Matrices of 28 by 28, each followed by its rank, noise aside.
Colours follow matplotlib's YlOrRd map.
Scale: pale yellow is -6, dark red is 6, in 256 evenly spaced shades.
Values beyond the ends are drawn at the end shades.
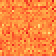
five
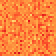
seven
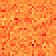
five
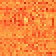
six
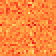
six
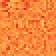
five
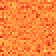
seven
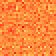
six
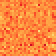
six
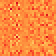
four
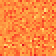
six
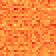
three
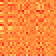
three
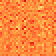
six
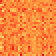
three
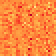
five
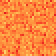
six
